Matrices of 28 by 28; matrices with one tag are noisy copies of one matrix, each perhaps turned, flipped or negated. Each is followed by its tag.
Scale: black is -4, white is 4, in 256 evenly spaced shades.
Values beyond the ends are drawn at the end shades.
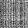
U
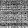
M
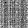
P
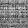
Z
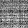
Z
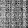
M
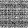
P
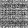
P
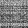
M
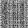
P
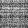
Z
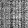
Z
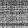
M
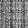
Z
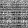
U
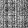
U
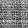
U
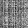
U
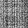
U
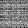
P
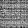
P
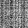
Z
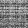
Z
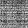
U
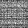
P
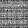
P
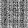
P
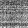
M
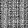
P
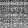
M
